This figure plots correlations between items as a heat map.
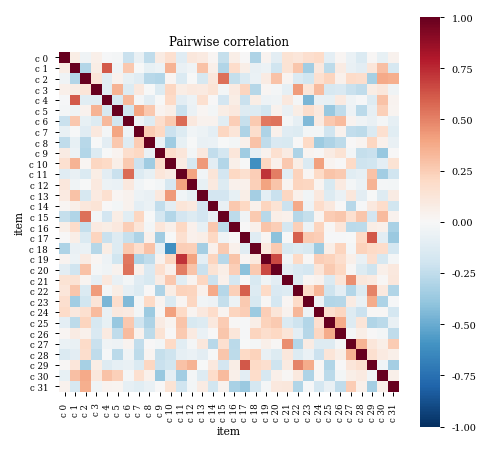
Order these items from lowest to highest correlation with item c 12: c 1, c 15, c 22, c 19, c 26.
c 15, c 1, c 26, c 22, c 19
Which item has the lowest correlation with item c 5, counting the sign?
c 25
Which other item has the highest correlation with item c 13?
c 10
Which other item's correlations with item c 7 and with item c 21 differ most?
c 27
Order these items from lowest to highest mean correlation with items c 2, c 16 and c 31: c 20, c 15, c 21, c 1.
c 1, c 21, c 15, c 20
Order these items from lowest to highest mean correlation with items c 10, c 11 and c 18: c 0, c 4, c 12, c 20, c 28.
c 0, c 28, c 4, c 12, c 20
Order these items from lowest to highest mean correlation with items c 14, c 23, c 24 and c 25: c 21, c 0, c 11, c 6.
c 21, c 6, c 0, c 11
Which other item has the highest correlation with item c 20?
c 19
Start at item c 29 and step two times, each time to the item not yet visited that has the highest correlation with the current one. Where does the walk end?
c 22
